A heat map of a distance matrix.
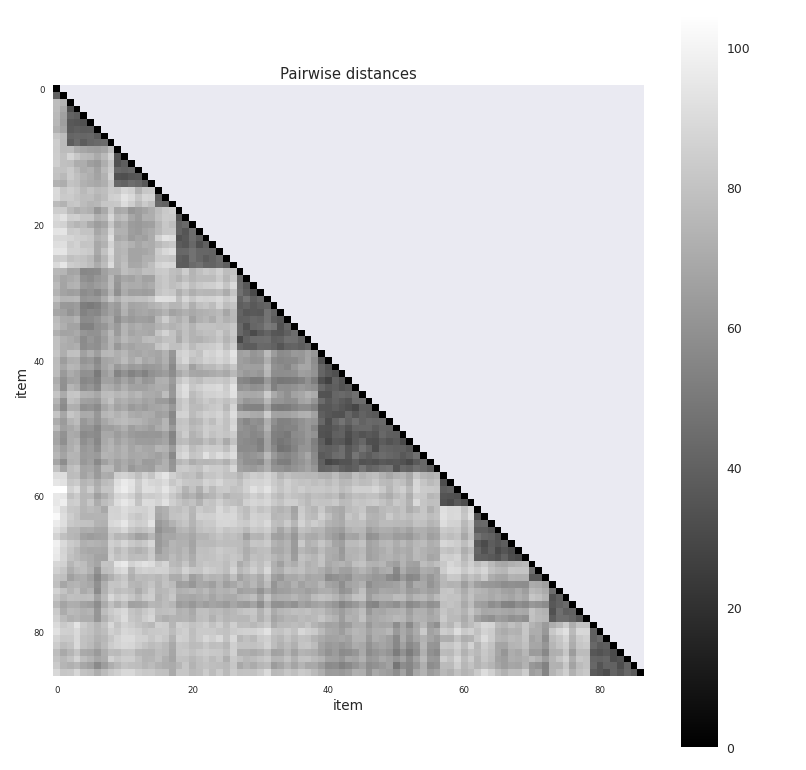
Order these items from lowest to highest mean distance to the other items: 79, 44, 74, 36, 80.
44, 36, 74, 79, 80
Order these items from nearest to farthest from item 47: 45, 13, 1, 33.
45, 33, 1, 13
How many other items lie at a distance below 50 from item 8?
6
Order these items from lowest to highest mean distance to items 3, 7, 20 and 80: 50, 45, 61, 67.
50, 67, 45, 61
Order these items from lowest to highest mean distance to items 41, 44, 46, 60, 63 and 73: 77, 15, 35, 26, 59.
77, 35, 15, 59, 26
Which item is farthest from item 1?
59
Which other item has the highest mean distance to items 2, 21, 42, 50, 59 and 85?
0
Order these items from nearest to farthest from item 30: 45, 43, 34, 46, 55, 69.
34, 43, 55, 46, 45, 69
